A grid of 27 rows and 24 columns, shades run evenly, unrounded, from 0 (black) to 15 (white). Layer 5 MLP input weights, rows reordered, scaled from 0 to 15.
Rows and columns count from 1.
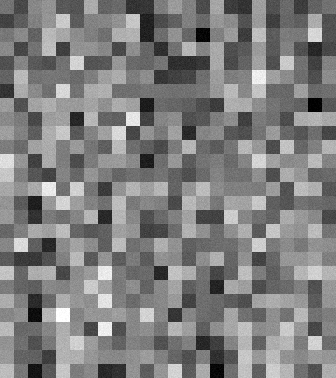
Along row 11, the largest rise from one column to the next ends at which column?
21
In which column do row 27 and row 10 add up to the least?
3
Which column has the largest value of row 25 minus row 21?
23
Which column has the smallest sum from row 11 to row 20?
11
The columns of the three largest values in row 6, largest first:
19, 2, 9
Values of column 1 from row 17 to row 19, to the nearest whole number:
6 8 5
